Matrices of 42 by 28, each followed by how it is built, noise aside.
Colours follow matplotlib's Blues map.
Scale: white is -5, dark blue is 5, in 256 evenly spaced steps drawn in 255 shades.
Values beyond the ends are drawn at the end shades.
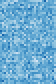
blocks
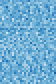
repeating columns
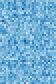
blocks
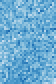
smooth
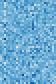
uneven columns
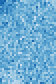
smooth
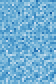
repeating columns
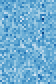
uneven columns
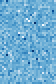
sparse
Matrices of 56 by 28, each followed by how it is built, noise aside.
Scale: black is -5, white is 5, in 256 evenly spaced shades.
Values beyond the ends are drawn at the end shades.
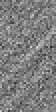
Hankel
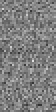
repeating columns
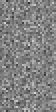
repeating rows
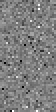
sparse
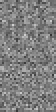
repeating columns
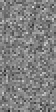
repeating rows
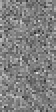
repeating rows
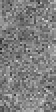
smooth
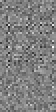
low rank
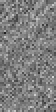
Hankel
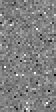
sparse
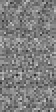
repeating columns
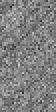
Hankel
